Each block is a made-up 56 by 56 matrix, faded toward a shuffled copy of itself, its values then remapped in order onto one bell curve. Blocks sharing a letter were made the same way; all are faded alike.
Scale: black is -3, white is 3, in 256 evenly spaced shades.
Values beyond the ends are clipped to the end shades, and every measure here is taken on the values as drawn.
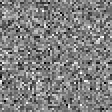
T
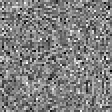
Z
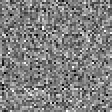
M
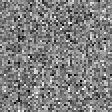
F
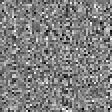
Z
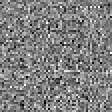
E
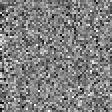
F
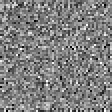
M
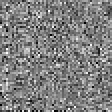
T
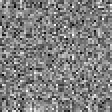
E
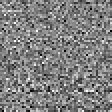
M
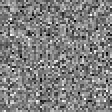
E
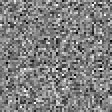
Z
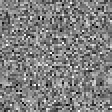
M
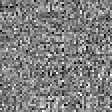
Z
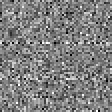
T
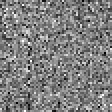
F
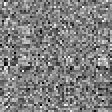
E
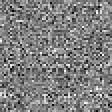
T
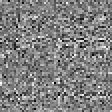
T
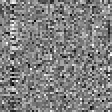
Z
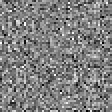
E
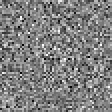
E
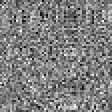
E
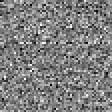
M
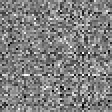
T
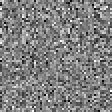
Z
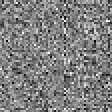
Z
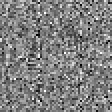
Z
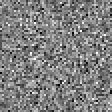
F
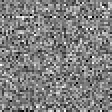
M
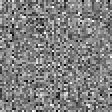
Z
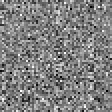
Z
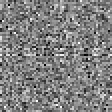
M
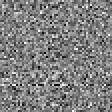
M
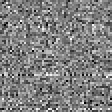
T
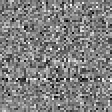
T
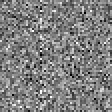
F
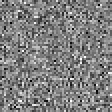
M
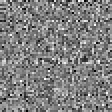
M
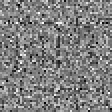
T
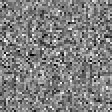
M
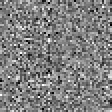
F
